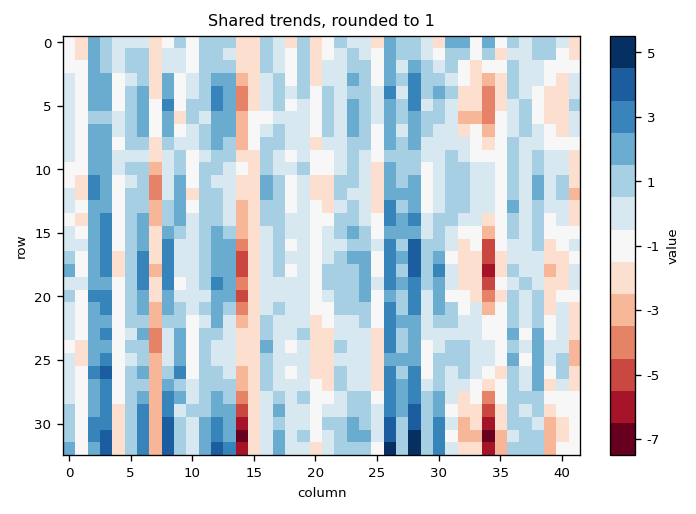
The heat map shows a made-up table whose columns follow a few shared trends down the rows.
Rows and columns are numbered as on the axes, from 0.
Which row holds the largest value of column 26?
32
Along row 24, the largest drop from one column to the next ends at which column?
7
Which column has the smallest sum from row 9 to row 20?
14
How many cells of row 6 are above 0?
17
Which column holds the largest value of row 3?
28
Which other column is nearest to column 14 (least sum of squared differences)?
34
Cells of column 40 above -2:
23
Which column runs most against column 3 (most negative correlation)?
4
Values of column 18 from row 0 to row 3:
-2 -1 -1 -1
